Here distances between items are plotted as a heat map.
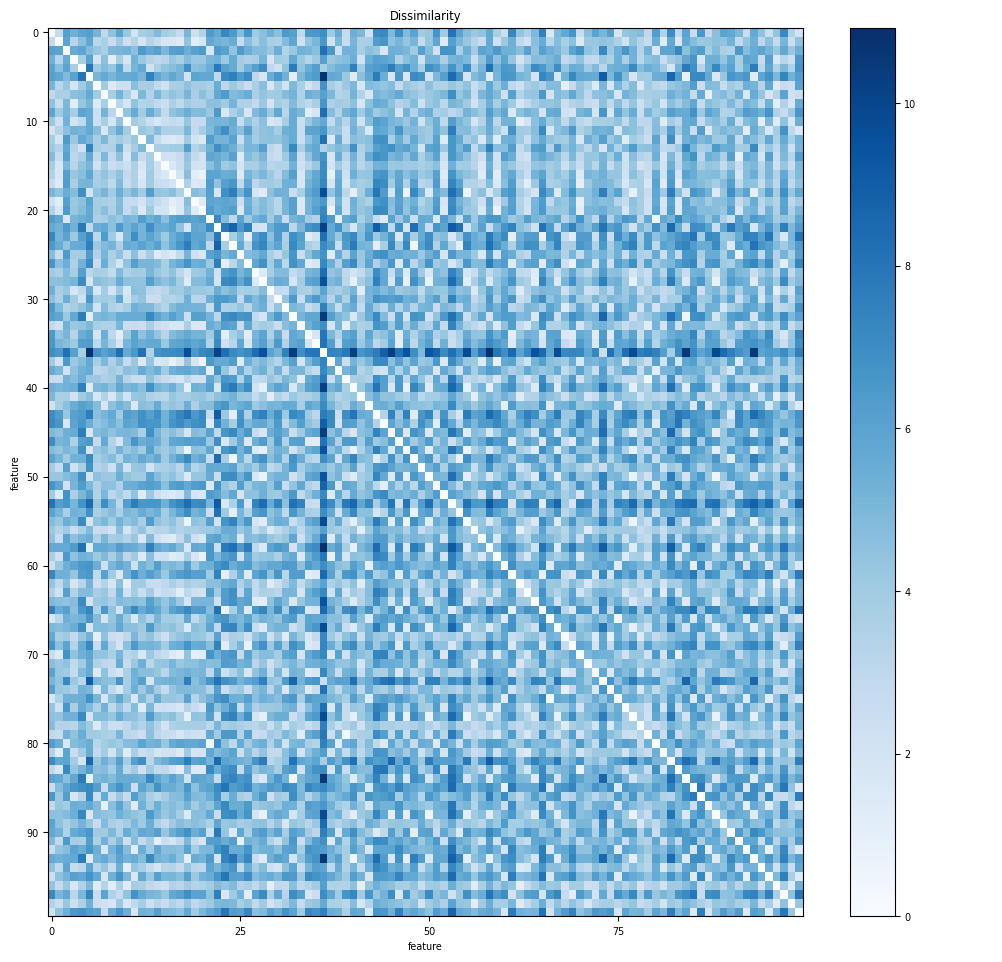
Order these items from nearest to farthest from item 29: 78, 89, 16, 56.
56, 78, 89, 16
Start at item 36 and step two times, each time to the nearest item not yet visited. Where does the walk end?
13
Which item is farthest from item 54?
22
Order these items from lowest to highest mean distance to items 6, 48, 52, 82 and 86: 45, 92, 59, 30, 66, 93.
30, 59, 66, 92, 45, 93
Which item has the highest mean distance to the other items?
36
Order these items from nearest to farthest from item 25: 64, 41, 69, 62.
62, 41, 69, 64
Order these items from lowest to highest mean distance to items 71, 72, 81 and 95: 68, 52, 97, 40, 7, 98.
98, 7, 68, 52, 97, 40
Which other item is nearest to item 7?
87
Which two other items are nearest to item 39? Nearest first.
79, 33
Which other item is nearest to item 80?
21
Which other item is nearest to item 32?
84
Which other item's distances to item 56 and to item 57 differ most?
71
